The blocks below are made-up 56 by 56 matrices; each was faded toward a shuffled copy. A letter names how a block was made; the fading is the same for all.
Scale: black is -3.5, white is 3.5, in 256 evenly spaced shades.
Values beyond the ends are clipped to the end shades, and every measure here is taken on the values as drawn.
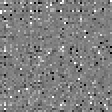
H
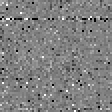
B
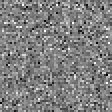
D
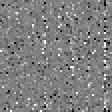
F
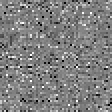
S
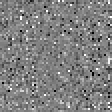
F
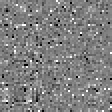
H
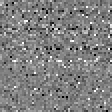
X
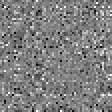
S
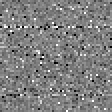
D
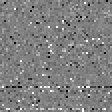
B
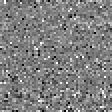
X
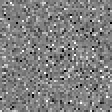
S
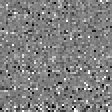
B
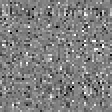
S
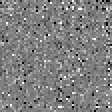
F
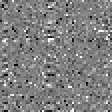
S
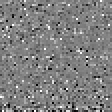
B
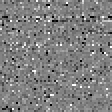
B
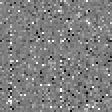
F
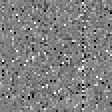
F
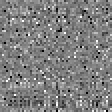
S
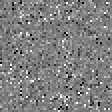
F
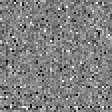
X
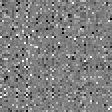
S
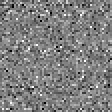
X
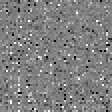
F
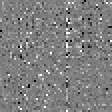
H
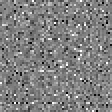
S
